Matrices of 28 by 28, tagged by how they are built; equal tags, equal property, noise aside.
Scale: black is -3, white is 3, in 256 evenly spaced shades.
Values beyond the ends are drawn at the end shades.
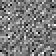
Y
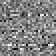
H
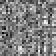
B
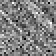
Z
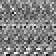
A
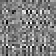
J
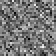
Z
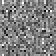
J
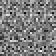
A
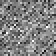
Y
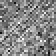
Y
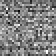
B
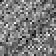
Y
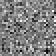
J
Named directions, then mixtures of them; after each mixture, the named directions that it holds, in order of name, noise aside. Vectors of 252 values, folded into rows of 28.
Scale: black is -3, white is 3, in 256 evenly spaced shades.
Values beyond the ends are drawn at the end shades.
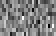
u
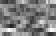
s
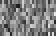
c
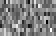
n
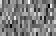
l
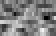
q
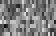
c, q.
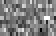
c, n, q.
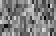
c, l, q.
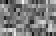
c, s.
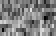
l, q, u.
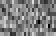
s, u.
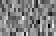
u.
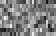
n, s, u.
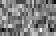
n, s, u.
